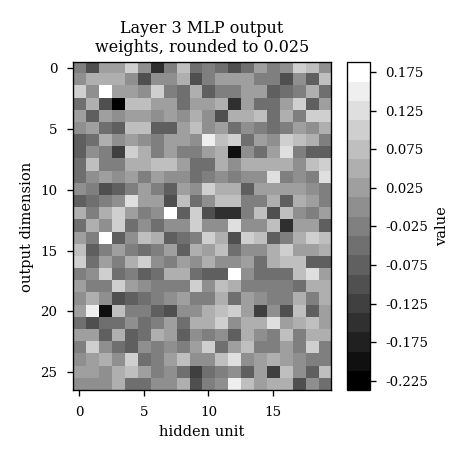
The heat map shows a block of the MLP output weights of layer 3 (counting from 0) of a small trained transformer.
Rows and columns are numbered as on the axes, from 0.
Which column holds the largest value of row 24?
12
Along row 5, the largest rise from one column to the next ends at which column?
4
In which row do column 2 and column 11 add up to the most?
14
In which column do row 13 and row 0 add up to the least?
6
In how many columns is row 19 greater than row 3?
9
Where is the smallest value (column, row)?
3, 3
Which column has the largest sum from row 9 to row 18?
17
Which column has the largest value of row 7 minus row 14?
16
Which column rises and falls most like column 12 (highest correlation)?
8
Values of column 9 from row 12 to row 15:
0.1 0.1 -0.025 0.05
